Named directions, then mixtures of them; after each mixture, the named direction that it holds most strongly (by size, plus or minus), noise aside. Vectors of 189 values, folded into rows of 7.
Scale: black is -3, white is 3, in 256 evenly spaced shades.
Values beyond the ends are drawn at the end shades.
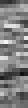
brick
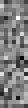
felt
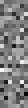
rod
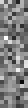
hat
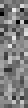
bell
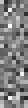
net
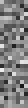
rod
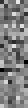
hat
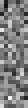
net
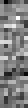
brick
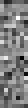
felt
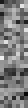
brick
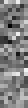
brick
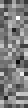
felt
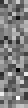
hat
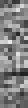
brick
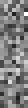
hat
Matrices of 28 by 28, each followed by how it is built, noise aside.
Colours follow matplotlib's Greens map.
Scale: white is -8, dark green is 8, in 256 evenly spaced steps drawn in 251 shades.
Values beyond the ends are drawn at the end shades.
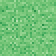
low rank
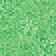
block diagonal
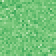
block diagonal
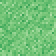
Hankel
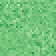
block diagonal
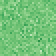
block diagonal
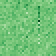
uneven columns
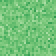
noise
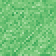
Hankel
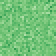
noise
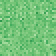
low rank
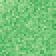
smooth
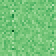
uneven columns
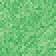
Hankel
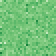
uneven columns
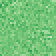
block diagonal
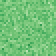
noise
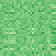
low rank
